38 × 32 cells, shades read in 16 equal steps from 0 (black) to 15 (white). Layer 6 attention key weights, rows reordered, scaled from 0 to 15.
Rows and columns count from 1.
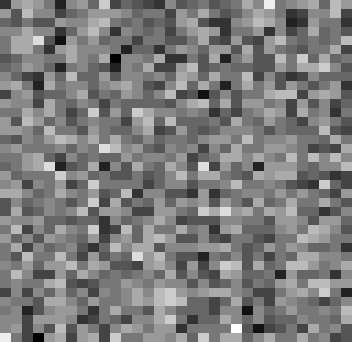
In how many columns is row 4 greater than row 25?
13
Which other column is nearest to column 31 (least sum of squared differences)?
29
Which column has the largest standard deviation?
6
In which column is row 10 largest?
17
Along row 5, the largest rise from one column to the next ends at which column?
7
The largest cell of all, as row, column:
37, 22
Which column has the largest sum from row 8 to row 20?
5
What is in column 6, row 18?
4
